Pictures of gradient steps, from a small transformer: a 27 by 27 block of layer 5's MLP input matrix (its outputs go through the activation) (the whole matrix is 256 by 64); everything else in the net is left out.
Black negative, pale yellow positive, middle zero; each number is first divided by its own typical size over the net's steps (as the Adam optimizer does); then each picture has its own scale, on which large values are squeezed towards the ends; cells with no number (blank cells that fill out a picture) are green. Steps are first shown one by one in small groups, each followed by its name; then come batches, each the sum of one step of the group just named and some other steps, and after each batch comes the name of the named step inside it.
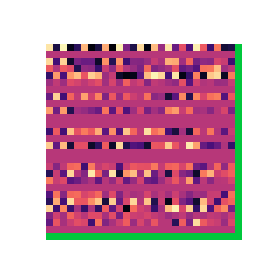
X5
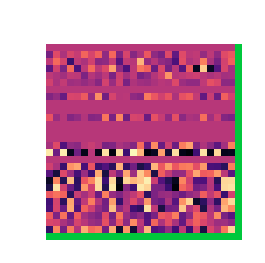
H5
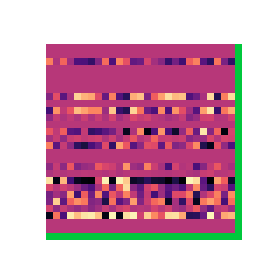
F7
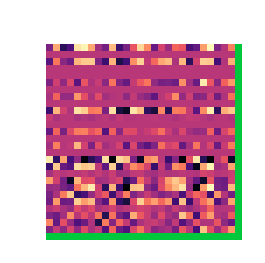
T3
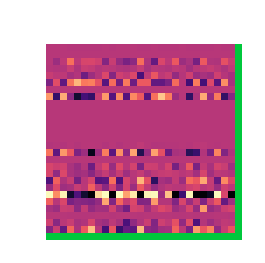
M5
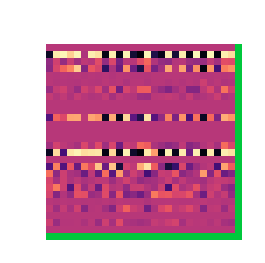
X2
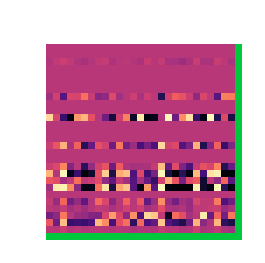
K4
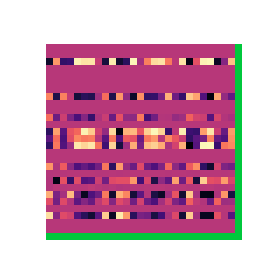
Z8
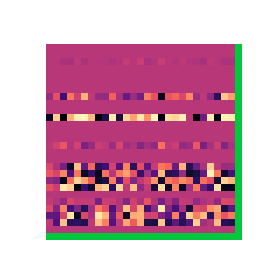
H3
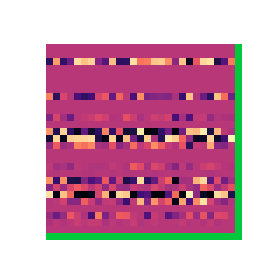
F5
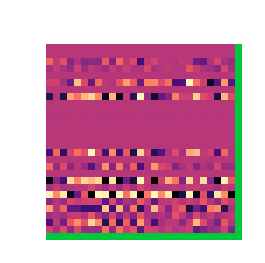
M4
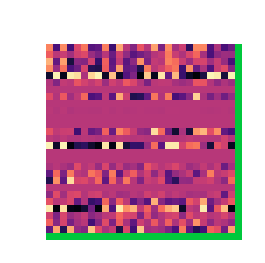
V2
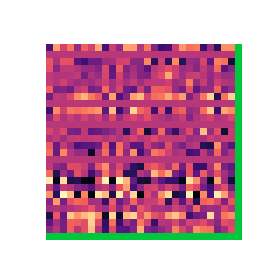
F7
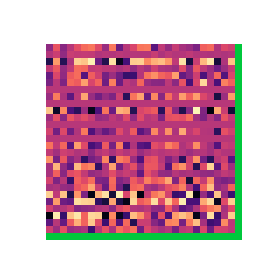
T3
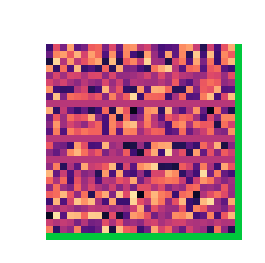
X2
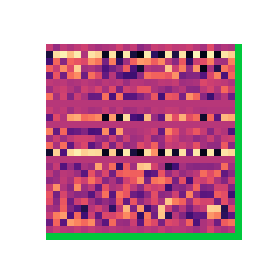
X2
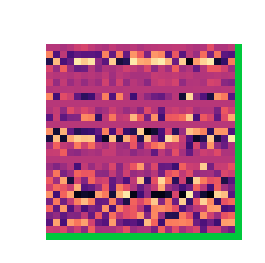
F5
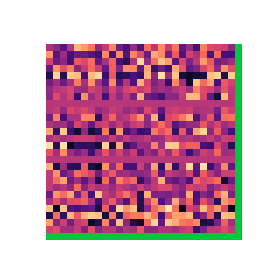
V2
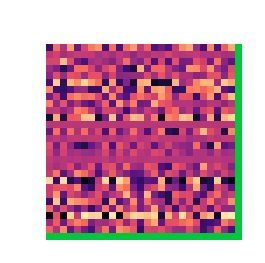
F7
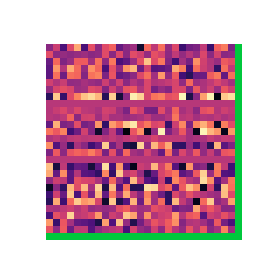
F7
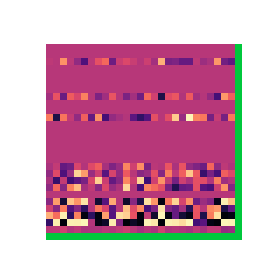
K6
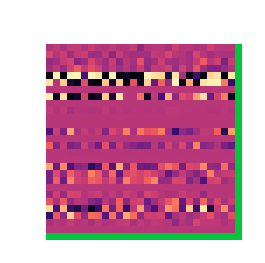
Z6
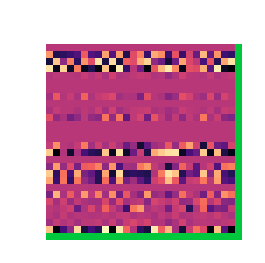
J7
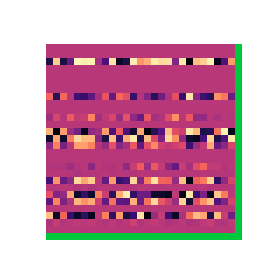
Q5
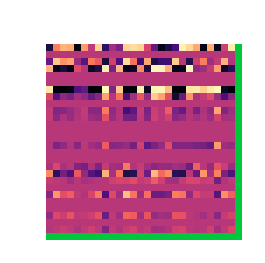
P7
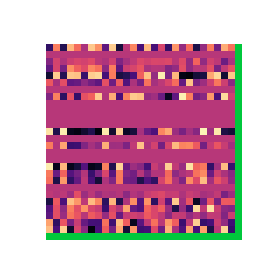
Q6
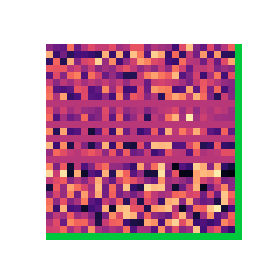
K6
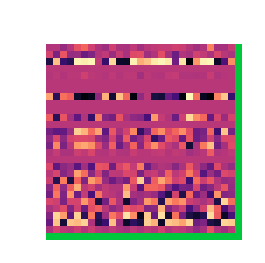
K6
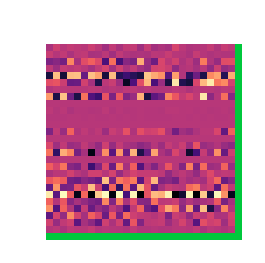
Z6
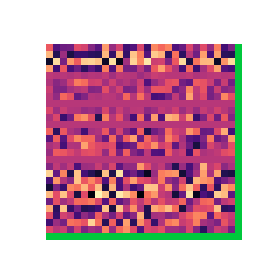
Q5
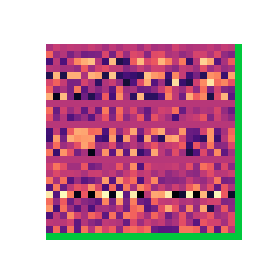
Z6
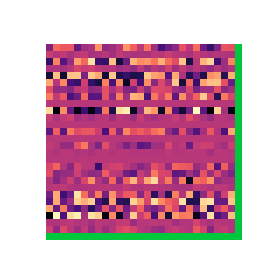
Z6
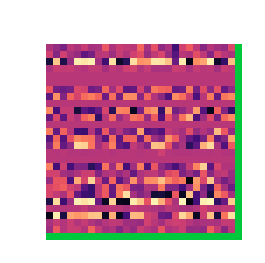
Q5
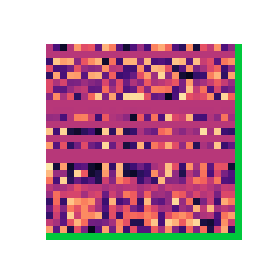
Q6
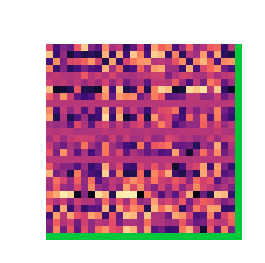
P7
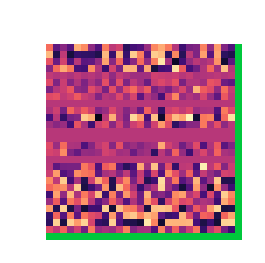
K6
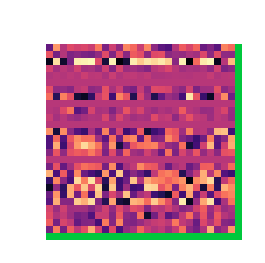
Q5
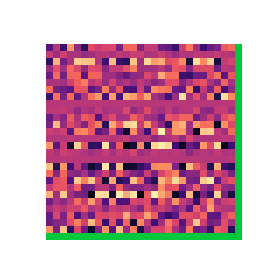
Q6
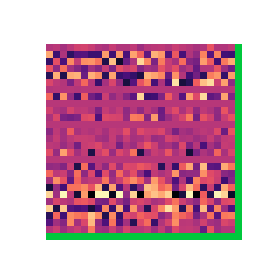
Z6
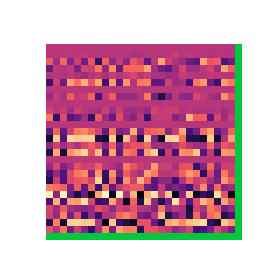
K6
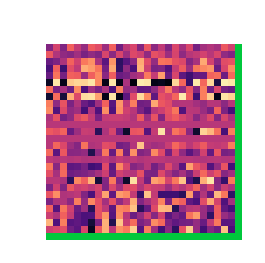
Q6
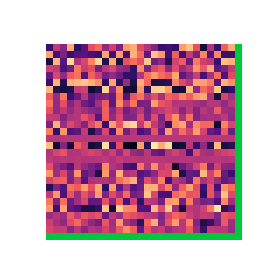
P7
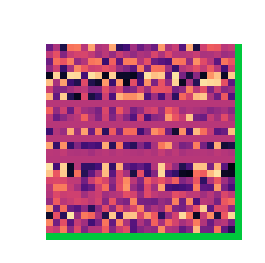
Z6
